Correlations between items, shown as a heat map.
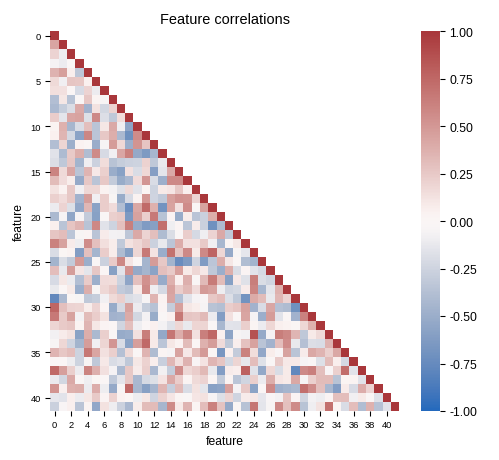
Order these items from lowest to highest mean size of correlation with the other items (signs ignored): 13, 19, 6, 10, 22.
6, 22, 10, 13, 19
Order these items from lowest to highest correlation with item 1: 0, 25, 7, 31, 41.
25, 41, 7, 31, 0
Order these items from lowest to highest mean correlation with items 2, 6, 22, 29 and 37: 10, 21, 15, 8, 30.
8, 21, 10, 30, 15
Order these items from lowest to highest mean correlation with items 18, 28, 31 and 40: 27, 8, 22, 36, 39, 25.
25, 8, 22, 39, 36, 27
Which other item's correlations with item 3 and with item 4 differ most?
11
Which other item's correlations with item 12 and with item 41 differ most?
14
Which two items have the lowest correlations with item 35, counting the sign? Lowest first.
20, 25
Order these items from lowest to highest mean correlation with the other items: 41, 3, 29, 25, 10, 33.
25, 3, 29, 10, 41, 33
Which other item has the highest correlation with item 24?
33
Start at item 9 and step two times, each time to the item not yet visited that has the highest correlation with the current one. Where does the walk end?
30
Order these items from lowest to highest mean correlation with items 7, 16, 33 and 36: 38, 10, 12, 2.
2, 38, 12, 10
